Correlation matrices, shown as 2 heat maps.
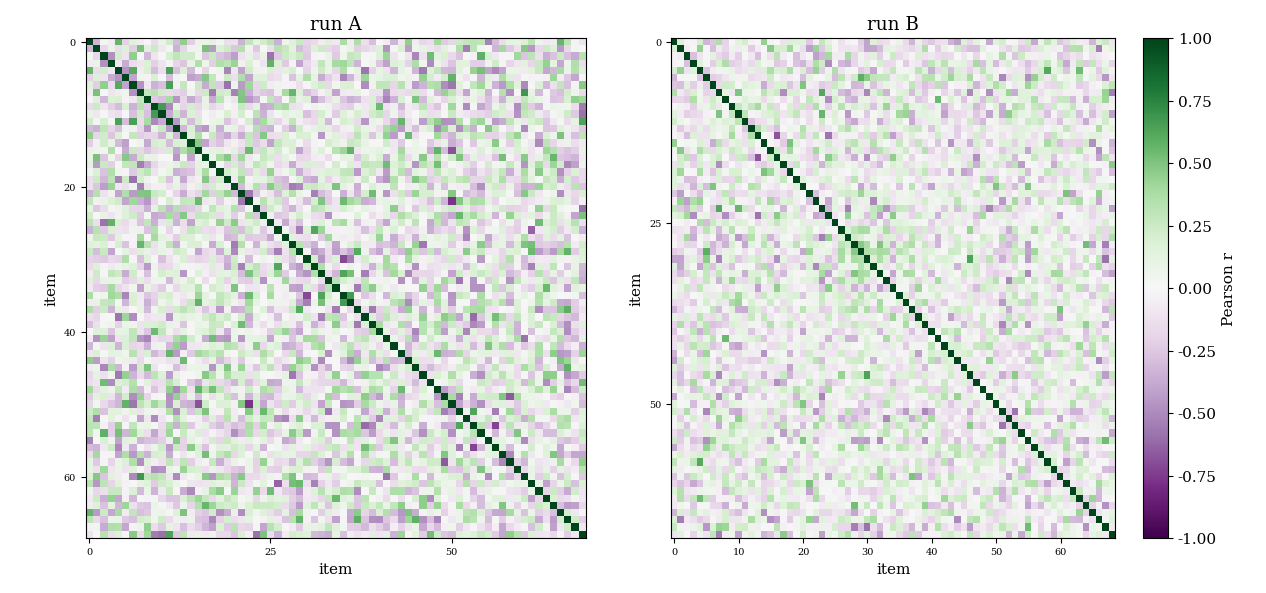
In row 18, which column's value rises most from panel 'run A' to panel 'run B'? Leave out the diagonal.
14
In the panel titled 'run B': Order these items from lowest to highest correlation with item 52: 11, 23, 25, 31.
31, 25, 11, 23
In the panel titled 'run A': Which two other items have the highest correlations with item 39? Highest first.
21, 34
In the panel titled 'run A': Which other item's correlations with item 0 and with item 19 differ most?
4
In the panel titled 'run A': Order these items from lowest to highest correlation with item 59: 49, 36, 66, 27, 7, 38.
66, 7, 27, 36, 38, 49
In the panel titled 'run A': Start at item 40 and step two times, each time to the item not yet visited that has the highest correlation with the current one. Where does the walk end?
10
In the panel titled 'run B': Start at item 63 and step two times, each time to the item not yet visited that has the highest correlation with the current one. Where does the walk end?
58
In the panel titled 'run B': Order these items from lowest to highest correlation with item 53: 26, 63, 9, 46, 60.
63, 60, 26, 9, 46
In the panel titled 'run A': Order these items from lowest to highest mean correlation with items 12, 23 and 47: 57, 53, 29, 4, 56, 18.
53, 18, 4, 57, 56, 29
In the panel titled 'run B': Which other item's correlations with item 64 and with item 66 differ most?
55
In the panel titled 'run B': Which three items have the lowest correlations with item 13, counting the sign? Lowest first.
16, 24, 34
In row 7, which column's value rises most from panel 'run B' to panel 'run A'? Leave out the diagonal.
49
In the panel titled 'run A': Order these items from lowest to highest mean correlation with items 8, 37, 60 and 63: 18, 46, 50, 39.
39, 46, 50, 18
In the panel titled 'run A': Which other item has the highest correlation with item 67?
8
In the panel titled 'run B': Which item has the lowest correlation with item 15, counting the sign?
66
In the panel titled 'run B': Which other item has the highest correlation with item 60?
37
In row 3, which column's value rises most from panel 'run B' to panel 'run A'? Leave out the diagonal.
20
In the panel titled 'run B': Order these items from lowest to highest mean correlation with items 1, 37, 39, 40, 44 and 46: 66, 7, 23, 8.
7, 66, 23, 8
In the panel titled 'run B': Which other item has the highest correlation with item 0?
14
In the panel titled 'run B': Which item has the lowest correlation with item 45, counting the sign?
18
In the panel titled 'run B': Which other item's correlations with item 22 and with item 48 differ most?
24
